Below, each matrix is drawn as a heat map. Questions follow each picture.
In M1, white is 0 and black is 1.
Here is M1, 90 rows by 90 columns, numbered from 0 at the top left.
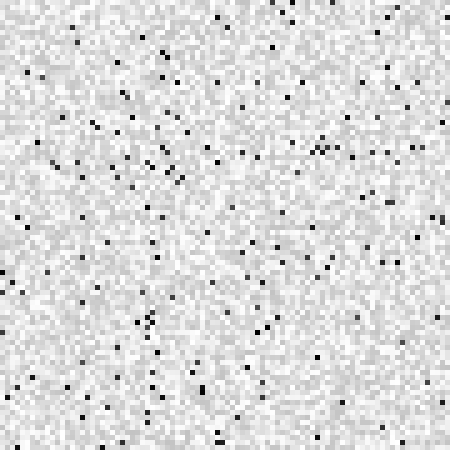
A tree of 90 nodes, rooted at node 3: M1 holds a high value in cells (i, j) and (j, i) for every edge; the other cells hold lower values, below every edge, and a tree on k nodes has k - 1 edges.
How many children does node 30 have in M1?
5
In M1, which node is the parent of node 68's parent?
88
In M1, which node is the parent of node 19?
25
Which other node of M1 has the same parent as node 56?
76
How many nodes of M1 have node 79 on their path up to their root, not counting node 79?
8
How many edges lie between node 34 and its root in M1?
4
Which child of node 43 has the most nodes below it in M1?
16
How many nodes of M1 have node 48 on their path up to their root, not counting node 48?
3
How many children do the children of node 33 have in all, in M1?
1
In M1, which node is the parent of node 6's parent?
23
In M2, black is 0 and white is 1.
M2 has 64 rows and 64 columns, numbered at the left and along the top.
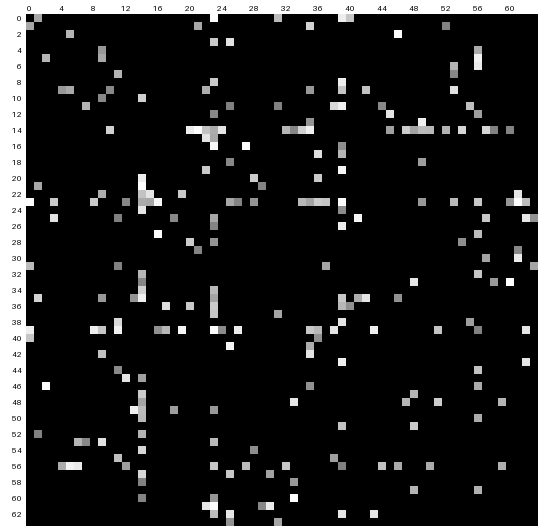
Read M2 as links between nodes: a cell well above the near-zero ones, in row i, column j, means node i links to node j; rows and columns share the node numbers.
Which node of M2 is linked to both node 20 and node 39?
node 36
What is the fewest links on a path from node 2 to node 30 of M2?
5
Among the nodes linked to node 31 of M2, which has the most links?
node 11
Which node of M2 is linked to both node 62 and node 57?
node 25
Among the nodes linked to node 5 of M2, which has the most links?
node 56
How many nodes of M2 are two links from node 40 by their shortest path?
6
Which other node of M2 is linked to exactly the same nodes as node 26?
node 8
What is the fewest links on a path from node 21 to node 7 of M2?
4
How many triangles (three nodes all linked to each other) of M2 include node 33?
3
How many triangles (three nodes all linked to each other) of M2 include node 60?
2
